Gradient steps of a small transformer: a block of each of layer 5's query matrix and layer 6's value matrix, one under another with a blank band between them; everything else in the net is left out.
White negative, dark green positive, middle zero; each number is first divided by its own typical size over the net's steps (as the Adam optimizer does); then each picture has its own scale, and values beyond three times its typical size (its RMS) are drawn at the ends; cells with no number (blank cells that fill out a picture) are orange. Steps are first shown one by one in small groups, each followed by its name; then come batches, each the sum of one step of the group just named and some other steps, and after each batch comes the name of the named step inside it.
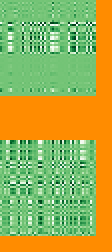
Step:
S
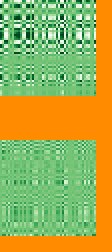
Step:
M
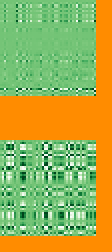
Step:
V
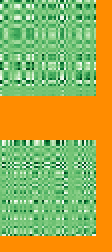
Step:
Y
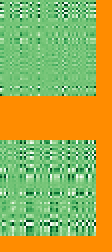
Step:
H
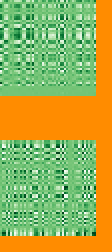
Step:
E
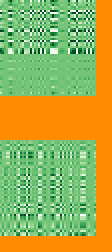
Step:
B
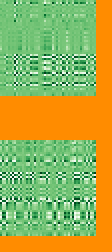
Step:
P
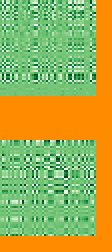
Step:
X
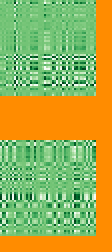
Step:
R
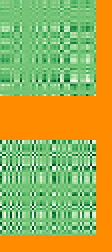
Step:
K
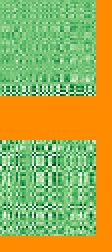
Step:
K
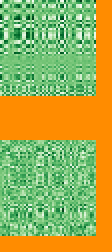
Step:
M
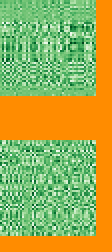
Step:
K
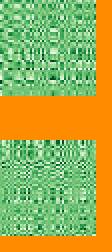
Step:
Y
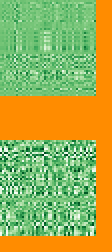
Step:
V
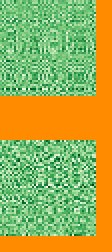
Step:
X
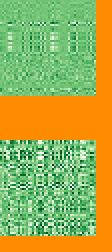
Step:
S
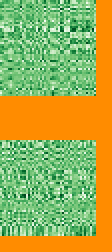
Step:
E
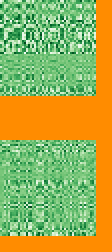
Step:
M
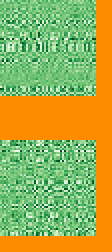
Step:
S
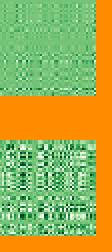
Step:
V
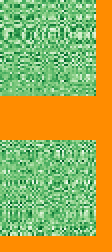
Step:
M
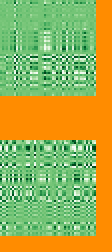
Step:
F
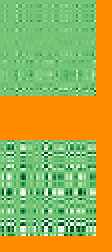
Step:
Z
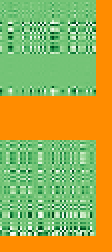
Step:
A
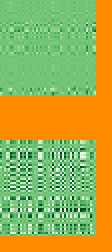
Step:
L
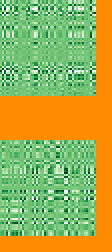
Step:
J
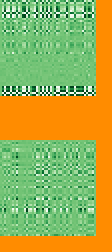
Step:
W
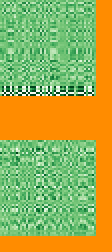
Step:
W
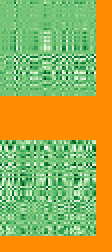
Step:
F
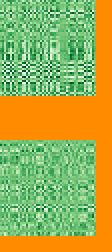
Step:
W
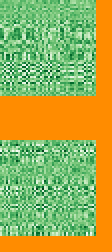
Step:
L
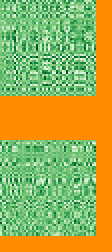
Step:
F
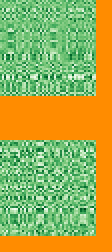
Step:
W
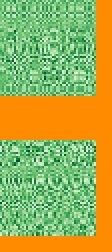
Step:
F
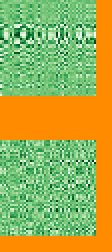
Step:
L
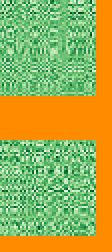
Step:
J
